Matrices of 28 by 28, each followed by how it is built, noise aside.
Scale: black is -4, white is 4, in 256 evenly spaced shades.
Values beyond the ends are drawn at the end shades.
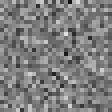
noise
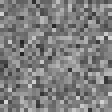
noise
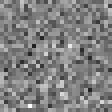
noise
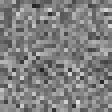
repeating columns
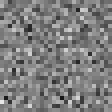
repeating columns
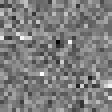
block diagonal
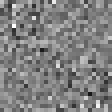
block diagonal
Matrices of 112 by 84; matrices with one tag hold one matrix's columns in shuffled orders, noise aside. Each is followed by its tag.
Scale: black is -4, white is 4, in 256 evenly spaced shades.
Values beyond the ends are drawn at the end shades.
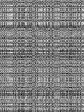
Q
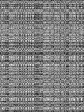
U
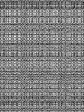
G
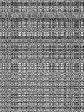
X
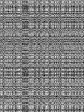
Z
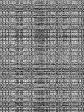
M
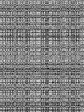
M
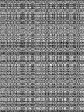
U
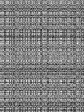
M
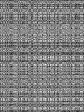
U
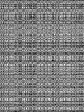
U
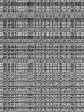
X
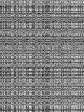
Z
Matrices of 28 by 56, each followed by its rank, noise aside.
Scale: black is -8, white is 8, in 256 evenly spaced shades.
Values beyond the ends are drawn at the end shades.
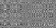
three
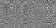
four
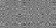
three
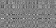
two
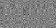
four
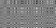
one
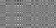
one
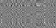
three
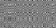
two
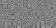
four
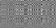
two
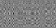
two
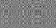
two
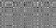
two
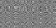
three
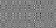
two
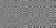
one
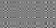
one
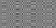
one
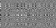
two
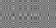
one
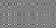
one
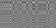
one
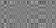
one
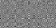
three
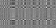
one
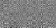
four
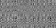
three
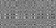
two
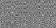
four
